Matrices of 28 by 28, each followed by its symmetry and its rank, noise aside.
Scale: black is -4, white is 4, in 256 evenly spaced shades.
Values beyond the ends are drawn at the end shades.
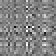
no symmetry, rank two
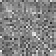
symmetric, rank four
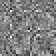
symmetric, rank four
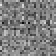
no symmetry, rank four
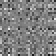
antisymmetric, rank two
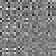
antisymmetric, rank two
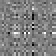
antisymmetric, rank two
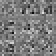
symmetric, rank four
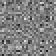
antisymmetric, rank four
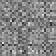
symmetric, rank three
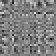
antisymmetric, rank two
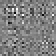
no symmetry, rank three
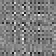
no symmetry, rank two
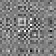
symmetric, rank two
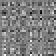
no symmetry, rank three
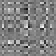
no symmetry, rank two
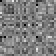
symmetric, rank three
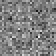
no symmetry, rank four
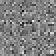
no symmetry, rank four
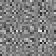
no symmetry, rank three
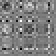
symmetric, rank two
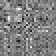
symmetric, rank four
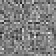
antisymmetric, rank four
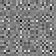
symmetric, rank two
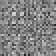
symmetric, rank four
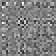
symmetric, rank three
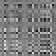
no symmetry, rank two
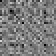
symmetric, rank three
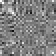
symmetric, rank three
